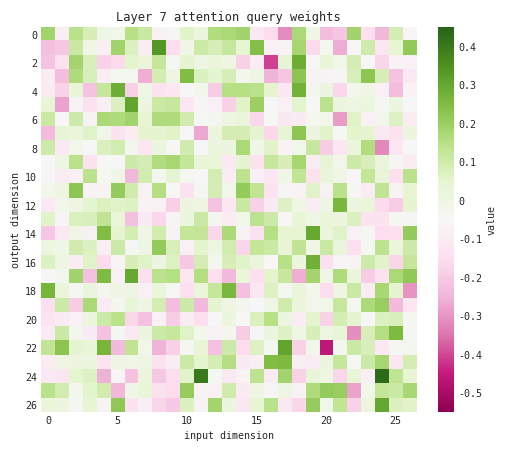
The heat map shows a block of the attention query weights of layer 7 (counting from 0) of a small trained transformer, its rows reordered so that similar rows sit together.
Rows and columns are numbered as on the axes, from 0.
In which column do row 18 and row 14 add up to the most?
13
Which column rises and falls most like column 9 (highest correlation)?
8
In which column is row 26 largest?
24
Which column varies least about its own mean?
7
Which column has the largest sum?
2
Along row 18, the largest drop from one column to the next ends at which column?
14
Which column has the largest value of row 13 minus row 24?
4
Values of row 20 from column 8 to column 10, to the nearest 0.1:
-0.1 -0.2 -0.1
